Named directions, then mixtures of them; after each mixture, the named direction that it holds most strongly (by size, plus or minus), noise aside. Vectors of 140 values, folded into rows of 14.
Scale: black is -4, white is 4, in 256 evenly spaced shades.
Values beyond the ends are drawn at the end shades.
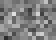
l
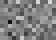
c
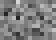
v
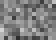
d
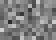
c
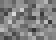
l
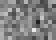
d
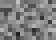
v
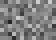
c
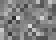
c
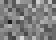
c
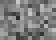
v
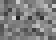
v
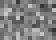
v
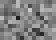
v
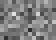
l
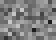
l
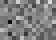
c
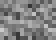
v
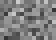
l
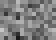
v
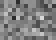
v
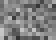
d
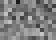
v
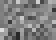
c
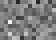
c
